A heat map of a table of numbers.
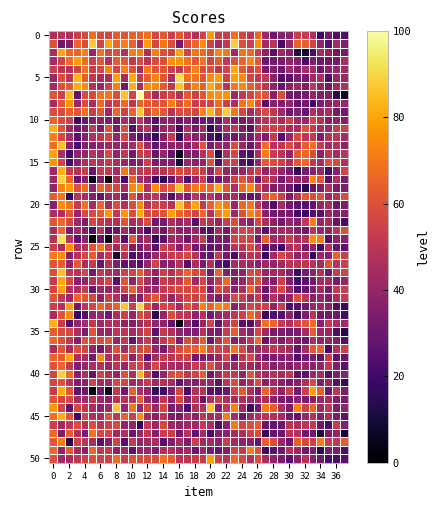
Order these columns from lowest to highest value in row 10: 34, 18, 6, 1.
18, 6, 34, 1
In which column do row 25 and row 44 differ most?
20
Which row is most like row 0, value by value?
50
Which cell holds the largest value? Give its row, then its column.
7, 11
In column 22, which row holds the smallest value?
27
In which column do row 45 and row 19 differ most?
2
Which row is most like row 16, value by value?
28
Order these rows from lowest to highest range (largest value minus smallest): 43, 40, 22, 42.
43, 22, 40, 42
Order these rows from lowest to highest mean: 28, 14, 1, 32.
14, 28, 32, 1
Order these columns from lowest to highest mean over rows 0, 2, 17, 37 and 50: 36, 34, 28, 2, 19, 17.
36, 28, 34, 17, 2, 19
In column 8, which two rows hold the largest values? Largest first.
44, 5
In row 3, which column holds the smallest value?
32
